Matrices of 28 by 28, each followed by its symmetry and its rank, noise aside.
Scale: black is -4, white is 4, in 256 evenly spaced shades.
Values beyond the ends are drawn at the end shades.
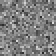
antisymmetric, rank eight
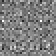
no symmetry, rank four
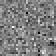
antisymmetric, rank eight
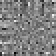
antisymmetric, rank four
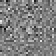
no symmetry, rank six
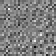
symmetric, rank four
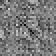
symmetric, rank six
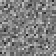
symmetric, rank eight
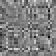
antisymmetric, rank four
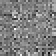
no symmetry, rank six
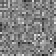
symmetric, rank six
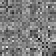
symmetric, rank four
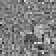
antisymmetric, rank eight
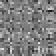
antisymmetric, rank four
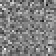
no symmetry, rank six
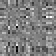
antisymmetric, rank four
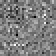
symmetric, rank six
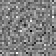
symmetric, rank six
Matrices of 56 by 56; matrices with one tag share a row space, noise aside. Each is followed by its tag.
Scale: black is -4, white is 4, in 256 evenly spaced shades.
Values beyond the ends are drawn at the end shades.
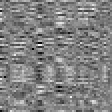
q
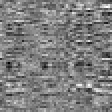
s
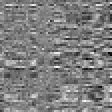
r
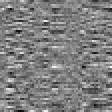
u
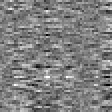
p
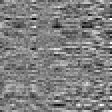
r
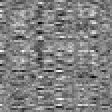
q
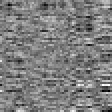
s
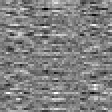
u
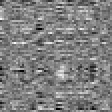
q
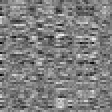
q
